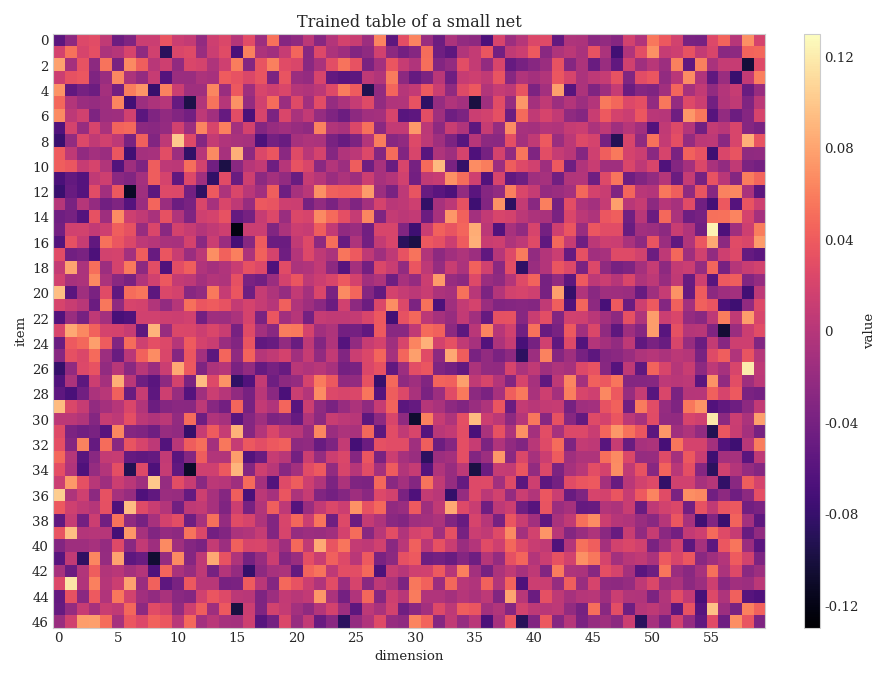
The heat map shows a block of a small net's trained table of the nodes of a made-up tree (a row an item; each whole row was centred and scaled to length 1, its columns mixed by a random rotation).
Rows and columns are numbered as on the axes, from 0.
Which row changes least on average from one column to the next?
19
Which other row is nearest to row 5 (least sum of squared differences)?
9
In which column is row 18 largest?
1
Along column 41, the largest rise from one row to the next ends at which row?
39
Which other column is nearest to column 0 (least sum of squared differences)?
54
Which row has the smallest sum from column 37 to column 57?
24
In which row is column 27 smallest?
27
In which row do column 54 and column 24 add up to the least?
46
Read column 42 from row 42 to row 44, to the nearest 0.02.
0.06 -0.02 0
